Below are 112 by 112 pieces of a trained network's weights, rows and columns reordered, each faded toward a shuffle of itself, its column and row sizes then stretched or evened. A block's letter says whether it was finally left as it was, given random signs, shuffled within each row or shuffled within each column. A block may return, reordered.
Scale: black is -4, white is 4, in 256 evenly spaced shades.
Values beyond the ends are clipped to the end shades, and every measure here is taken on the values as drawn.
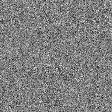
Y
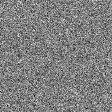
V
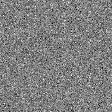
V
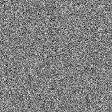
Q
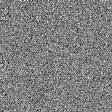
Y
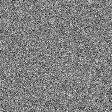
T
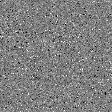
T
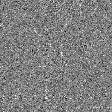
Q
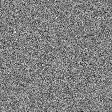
T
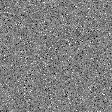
V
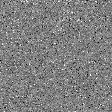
T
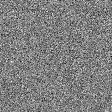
T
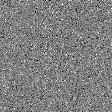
Y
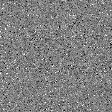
T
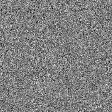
V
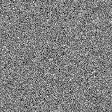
V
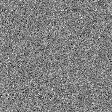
T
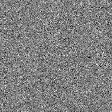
Q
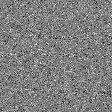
T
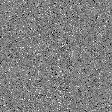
V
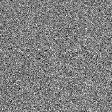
Q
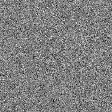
V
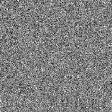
Q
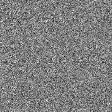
Y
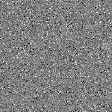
Q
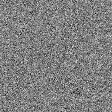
V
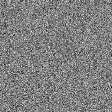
Q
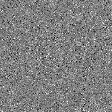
Q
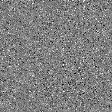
Y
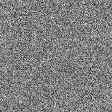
Q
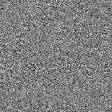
Q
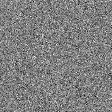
V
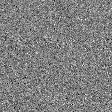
T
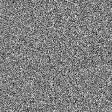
V
